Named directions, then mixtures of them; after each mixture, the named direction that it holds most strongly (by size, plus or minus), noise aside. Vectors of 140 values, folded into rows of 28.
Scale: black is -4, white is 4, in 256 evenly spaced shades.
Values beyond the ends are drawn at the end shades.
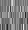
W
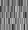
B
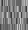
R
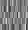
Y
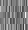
B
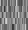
Y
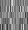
W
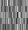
R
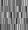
R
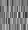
Y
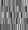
R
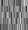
R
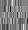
W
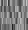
R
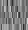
Y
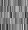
W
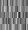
Y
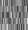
R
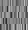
Y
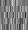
W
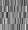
R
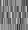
R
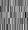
W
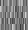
B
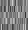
Y
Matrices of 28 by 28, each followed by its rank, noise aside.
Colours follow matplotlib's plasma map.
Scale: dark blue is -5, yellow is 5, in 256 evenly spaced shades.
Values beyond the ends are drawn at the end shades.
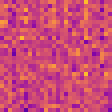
six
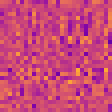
four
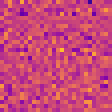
six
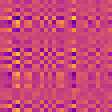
one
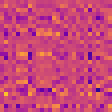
three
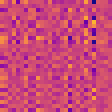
two
